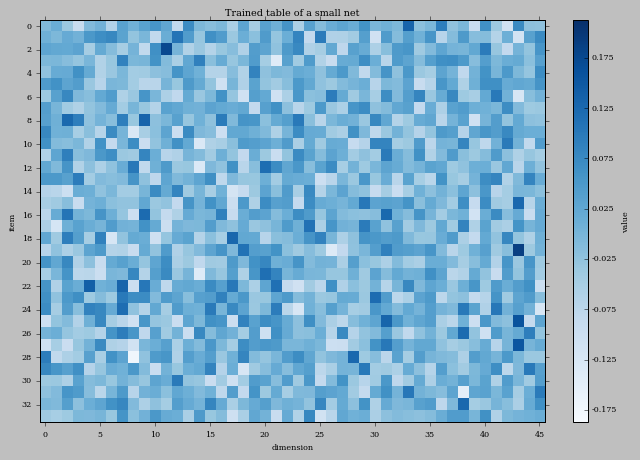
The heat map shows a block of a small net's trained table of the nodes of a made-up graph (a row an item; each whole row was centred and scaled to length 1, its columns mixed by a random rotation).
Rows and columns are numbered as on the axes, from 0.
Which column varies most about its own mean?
43
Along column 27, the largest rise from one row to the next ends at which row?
26
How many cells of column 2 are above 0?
21
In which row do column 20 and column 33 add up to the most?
0
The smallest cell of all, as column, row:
8, 28
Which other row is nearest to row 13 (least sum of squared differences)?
29
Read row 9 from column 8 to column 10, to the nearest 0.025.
-0.125 -0.05 -0.025
